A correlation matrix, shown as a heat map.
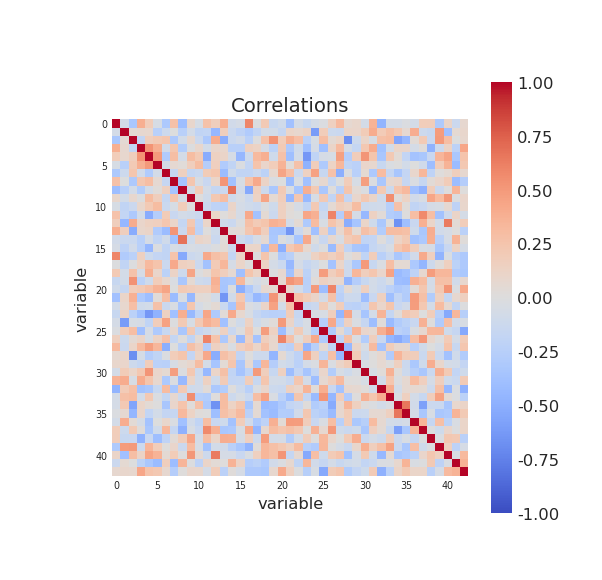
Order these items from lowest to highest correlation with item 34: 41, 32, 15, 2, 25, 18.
2, 18, 25, 32, 41, 15
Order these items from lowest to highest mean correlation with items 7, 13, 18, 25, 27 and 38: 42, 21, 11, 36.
21, 42, 36, 11
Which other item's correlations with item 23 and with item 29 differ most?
4
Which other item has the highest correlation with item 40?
12
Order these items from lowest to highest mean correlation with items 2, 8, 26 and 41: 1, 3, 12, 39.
3, 1, 39, 12
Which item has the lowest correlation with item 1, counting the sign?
24
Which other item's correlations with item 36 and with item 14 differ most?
8
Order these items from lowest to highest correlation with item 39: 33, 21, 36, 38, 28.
28, 38, 21, 36, 33
